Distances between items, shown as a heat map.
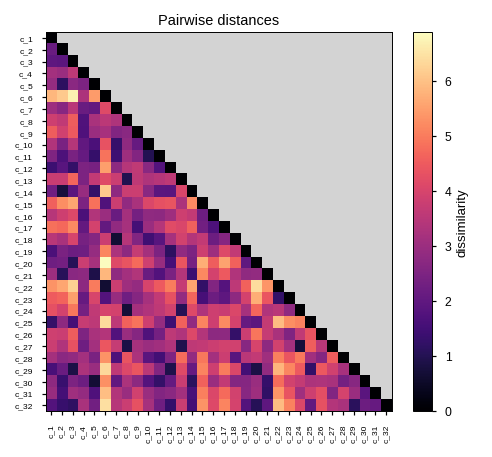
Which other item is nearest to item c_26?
c_18
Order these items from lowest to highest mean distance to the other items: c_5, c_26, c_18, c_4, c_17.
c_4, c_5, c_18, c_26, c_17
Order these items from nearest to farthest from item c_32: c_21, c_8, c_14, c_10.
c_14, c_21, c_10, c_8
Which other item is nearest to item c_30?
c_5
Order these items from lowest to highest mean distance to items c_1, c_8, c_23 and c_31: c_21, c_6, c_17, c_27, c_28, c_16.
c_27, c_21, c_16, c_17, c_28, c_6
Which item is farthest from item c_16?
c_20
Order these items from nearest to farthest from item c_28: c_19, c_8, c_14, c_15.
c_14, c_19, c_8, c_15
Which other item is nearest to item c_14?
c_2
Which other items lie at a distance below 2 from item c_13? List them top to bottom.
c_8, c_24, c_27
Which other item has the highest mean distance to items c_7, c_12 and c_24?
c_6
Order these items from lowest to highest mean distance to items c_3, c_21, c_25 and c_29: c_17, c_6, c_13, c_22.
c_13, c_17, c_22, c_6
